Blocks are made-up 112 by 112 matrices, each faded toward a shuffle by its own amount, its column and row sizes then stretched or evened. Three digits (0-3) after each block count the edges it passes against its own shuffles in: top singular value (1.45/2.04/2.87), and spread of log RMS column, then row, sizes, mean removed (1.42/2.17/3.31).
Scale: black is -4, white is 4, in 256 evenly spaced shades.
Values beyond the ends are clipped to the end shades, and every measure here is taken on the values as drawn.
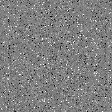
0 1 0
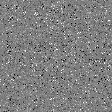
0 1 1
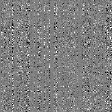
1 3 2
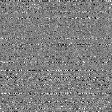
2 0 3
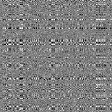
3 2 3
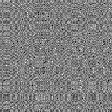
3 0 0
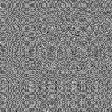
3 0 0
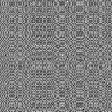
3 0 3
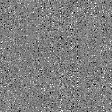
1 2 1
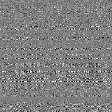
2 1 3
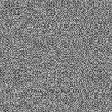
2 0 1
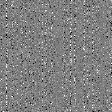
0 3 0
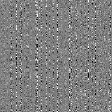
2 3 0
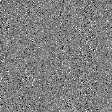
0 2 0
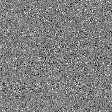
1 0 2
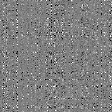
1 3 2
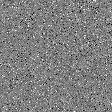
0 0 0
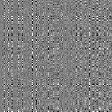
3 3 2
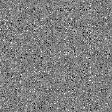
0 2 1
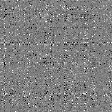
2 2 2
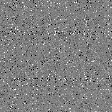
0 1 2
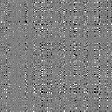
3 3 2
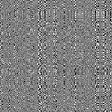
3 3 0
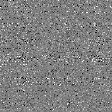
1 1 2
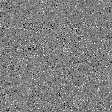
1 0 1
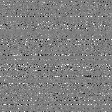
0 0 3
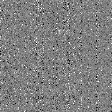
0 2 0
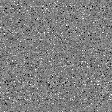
1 0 2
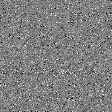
0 0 2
